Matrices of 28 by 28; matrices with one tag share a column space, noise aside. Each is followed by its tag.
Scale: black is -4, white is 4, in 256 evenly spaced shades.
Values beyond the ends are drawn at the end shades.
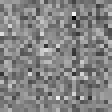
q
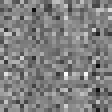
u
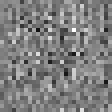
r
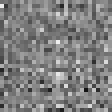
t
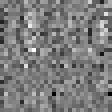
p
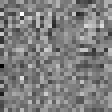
p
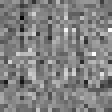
r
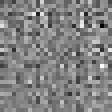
p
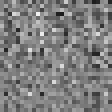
p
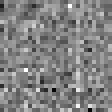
t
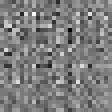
p
